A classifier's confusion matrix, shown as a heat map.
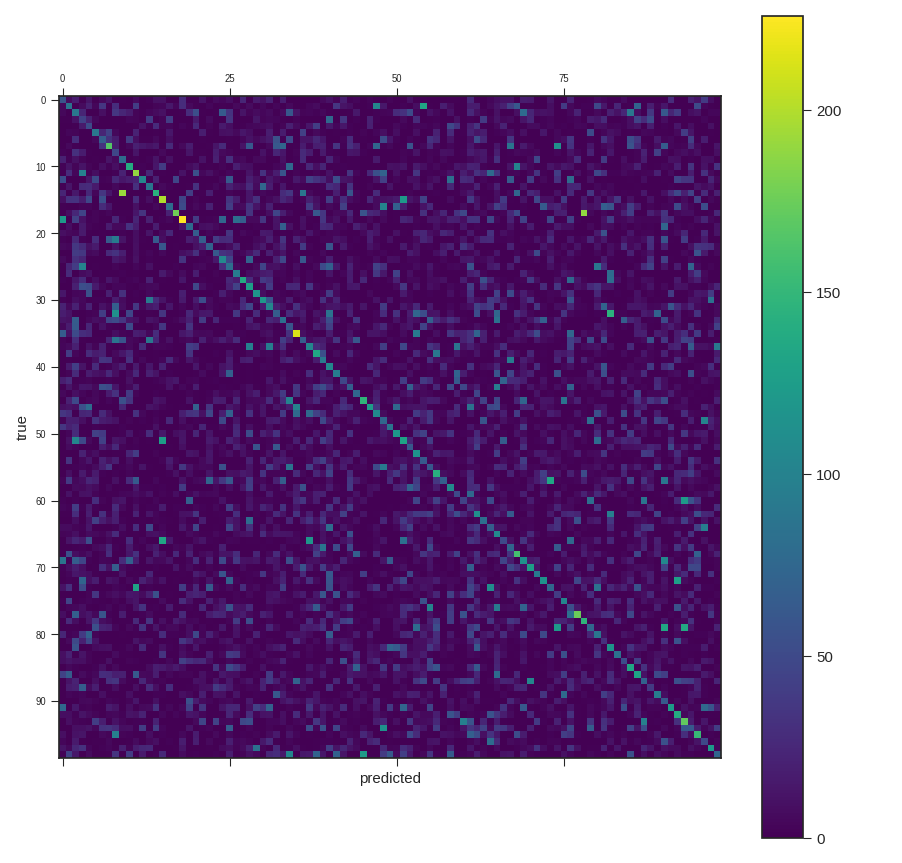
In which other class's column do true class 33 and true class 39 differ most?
67
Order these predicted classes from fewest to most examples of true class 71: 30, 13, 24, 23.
23, 13, 30, 24
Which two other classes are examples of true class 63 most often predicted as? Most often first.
28, 77
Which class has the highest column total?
61
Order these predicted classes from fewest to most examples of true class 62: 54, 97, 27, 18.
27, 18, 97, 54
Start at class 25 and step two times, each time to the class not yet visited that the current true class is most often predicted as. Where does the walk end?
40
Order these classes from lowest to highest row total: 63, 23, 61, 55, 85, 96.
96, 61, 23, 63, 85, 55
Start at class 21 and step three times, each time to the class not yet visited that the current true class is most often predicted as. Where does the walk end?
75
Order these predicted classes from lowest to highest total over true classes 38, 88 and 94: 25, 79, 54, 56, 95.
54, 95, 79, 25, 56
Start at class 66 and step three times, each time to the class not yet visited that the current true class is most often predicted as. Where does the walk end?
2
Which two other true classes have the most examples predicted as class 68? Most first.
10, 14
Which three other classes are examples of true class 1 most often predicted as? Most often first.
54, 47, 86
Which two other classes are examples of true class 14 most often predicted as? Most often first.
9, 36
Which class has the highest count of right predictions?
18
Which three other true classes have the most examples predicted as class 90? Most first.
79, 69, 57
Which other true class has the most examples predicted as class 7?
21
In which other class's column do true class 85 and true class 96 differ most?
64
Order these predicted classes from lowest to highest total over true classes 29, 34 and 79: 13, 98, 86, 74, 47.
13, 47, 86, 98, 74
